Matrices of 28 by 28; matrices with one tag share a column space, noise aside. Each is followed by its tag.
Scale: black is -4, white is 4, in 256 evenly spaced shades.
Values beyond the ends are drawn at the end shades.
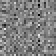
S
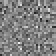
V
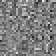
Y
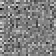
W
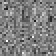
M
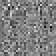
W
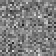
W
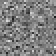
M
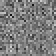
Y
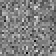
M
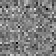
V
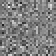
S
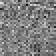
W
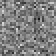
M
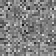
W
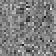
M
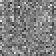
M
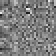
V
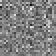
W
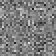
W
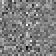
S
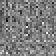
M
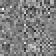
V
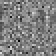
M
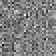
W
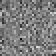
S
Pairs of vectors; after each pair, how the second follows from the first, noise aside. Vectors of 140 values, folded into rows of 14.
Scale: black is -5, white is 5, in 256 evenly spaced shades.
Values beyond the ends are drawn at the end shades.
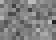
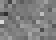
wrapped around, negated, partly zeroed.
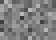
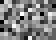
scaled up.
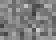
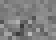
reversed, partly zeroed.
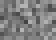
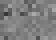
wrapped around, negated, partly zeroed.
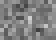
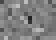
negated, partly zeroed.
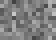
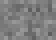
wrapped around, negated, shrunk.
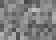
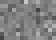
negated, partly zeroed.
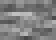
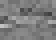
wrapped around, negated, partly zeroed.
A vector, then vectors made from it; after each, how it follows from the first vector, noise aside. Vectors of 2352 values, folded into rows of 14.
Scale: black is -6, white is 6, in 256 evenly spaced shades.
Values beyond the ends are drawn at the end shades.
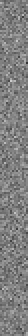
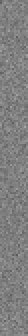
reversed, negated, shrunk.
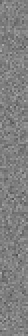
reversed, negated, shrunk.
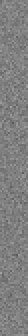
reversed, negated, shrunk.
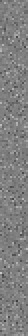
reversed, negated, partly zeroed.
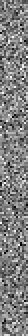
wrapped around, negated, scaled up.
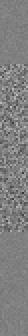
reversed, negated, partly zeroed.
